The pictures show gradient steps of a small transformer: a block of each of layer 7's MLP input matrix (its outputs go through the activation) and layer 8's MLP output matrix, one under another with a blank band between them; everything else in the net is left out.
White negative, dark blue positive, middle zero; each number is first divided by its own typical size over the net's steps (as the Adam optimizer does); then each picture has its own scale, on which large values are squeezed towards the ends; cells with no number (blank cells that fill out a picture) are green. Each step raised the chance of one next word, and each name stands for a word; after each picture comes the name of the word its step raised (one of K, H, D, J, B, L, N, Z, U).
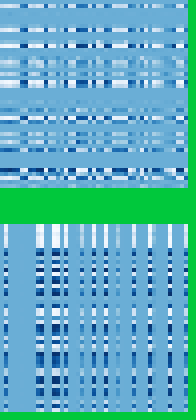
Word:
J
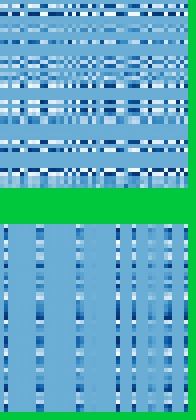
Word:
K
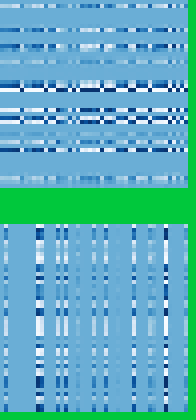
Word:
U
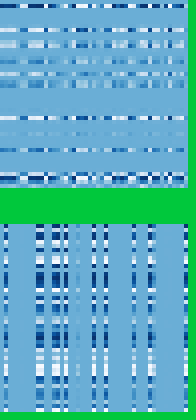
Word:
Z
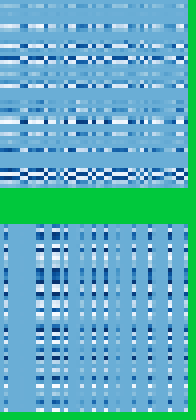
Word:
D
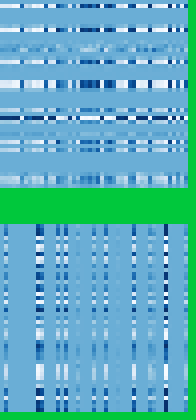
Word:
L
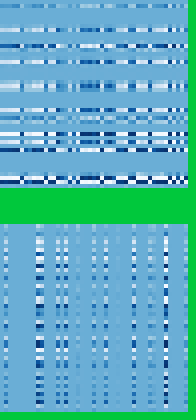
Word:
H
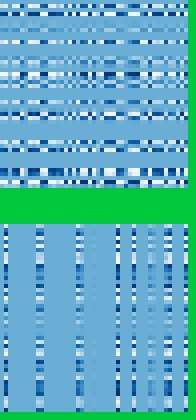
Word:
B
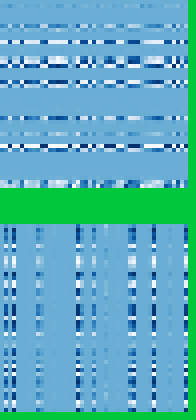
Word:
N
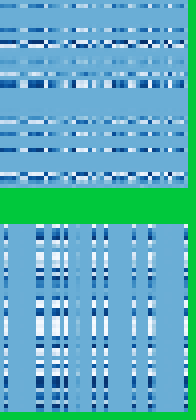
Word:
U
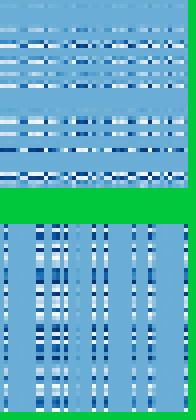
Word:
D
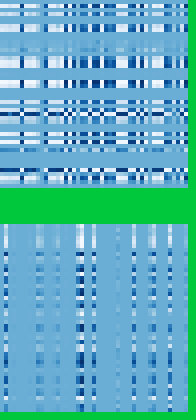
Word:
J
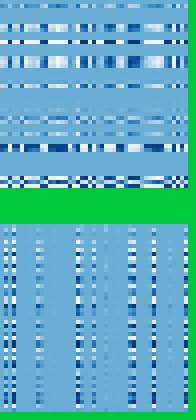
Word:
H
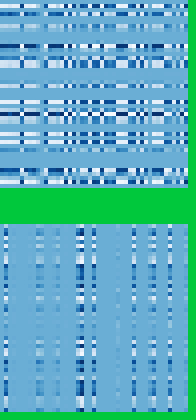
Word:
B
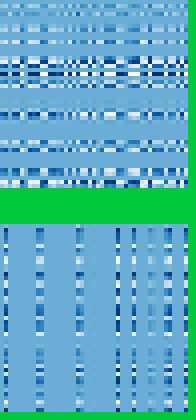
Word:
N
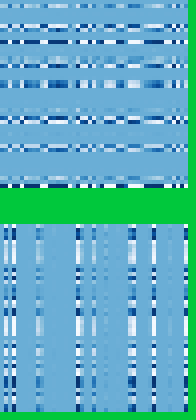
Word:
U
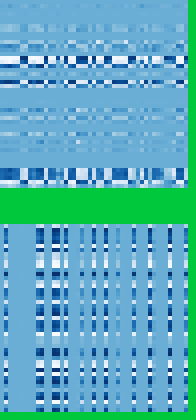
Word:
N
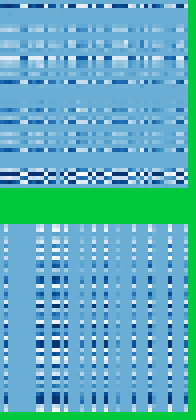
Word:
H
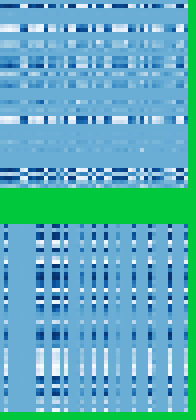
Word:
Z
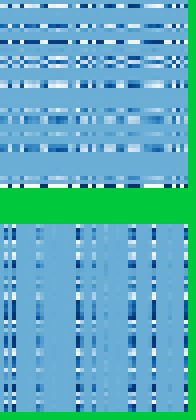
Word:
K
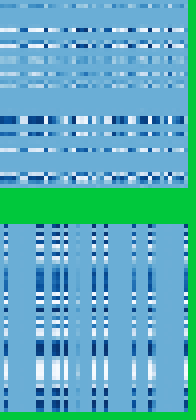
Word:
L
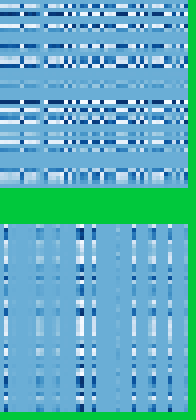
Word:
U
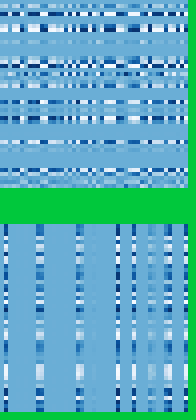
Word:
L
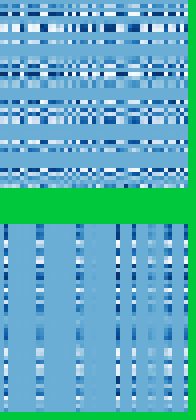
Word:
Z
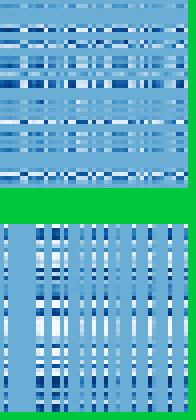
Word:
U
